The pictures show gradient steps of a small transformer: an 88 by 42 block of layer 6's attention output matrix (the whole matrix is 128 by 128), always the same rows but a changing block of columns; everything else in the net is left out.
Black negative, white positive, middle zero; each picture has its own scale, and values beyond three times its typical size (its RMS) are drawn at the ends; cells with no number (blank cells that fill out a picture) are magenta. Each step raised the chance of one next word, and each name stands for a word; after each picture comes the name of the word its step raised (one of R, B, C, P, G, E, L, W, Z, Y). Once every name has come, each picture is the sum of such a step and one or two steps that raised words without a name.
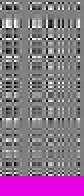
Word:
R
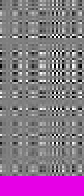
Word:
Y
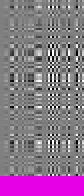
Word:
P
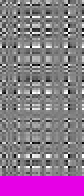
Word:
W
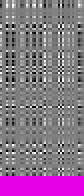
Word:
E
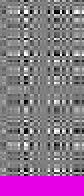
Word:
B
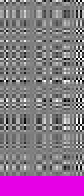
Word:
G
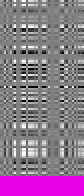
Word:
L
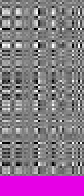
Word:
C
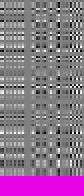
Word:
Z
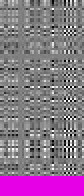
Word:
L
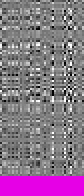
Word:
C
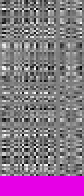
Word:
Y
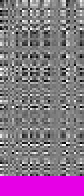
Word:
E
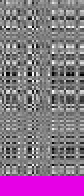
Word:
C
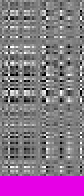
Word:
Y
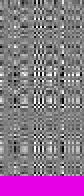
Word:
P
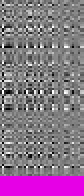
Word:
W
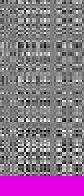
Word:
B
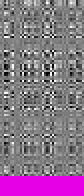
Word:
Y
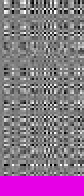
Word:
Z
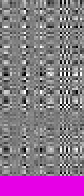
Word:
Z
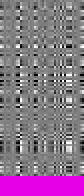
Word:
P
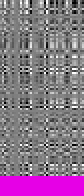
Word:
E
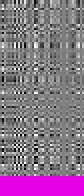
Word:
E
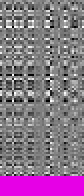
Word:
R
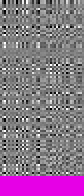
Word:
L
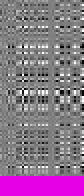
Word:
W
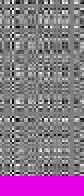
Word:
R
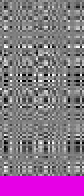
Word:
P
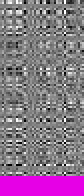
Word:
C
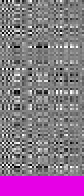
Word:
W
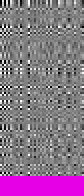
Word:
L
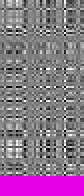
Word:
L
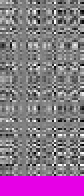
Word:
C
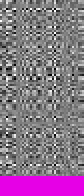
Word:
Z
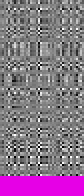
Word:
P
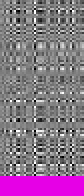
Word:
B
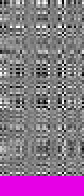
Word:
L
